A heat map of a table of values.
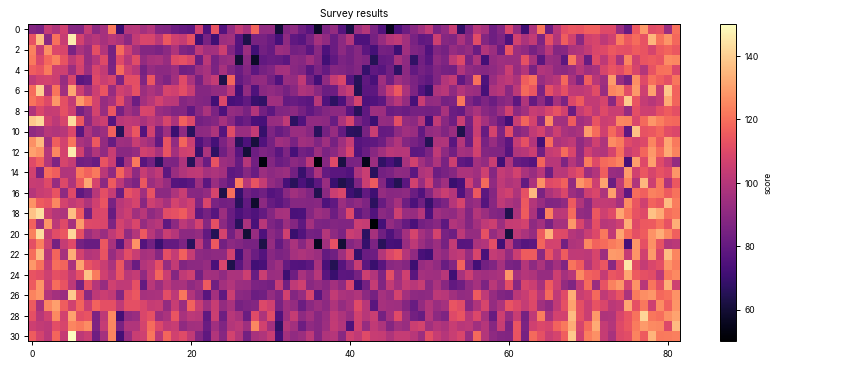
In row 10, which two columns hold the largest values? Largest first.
76, 70
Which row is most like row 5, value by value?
16
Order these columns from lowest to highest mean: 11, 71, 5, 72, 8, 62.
11, 62, 8, 72, 71, 5
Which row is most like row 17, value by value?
3
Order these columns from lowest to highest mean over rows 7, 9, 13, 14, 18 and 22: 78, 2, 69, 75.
69, 2, 75, 78
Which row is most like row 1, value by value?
12
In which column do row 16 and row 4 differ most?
63
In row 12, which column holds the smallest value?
27
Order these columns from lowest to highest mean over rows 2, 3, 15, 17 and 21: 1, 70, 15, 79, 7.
15, 7, 70, 1, 79
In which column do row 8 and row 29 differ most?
68
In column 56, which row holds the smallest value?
23
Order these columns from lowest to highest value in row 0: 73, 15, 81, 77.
15, 73, 81, 77
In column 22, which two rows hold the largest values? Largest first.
25, 17
